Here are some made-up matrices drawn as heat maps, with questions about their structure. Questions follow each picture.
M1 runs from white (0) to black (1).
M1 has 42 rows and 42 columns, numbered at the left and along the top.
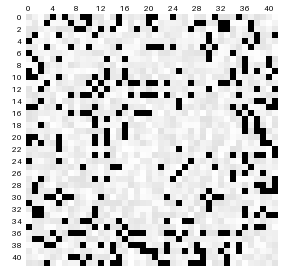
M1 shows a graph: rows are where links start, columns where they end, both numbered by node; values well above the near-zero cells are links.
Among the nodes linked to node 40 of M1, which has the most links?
node 15
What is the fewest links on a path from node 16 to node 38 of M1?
2
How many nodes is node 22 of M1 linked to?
3
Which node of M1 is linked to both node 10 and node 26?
node 34
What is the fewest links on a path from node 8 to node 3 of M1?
4
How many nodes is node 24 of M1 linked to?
4
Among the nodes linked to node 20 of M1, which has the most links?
node 11
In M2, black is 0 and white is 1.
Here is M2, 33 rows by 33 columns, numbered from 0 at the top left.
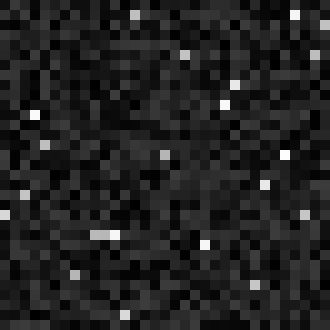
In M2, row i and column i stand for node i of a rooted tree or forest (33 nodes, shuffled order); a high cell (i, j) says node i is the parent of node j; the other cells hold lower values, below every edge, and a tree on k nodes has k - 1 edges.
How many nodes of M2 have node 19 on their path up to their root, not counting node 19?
2
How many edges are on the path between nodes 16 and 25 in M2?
3
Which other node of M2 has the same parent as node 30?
0
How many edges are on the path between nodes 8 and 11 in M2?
2
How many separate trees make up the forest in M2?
11
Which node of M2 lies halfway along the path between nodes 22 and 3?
23
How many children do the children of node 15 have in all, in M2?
1
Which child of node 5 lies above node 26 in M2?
18
